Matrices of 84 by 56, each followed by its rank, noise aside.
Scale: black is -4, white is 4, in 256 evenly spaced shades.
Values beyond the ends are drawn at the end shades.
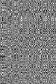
six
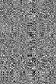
five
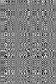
three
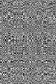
five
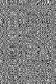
seven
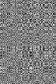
three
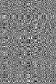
three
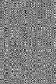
seven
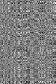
four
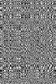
three
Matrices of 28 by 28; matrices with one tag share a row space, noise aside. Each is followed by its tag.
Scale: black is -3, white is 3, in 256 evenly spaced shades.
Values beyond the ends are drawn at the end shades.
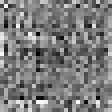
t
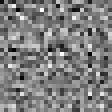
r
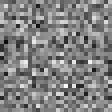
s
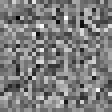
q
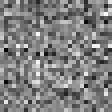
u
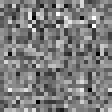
q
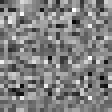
r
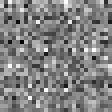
u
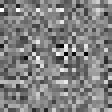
s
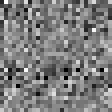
u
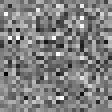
q
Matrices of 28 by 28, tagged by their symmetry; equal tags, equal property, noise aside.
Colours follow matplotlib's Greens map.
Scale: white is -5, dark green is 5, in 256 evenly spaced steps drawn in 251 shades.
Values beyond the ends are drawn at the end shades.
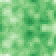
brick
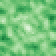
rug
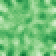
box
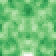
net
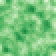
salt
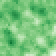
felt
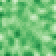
box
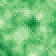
salt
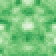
net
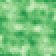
rug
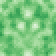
net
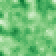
box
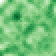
felt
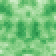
net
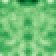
net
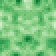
net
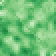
salt
